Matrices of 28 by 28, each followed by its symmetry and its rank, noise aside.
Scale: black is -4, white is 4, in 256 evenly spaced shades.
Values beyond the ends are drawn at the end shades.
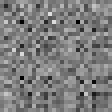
symmetric, rank four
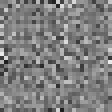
antisymmetric, rank six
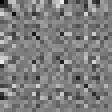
symmetric, rank three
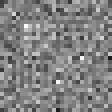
symmetric, rank six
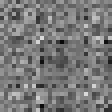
symmetric, rank four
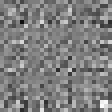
symmetric, rank three
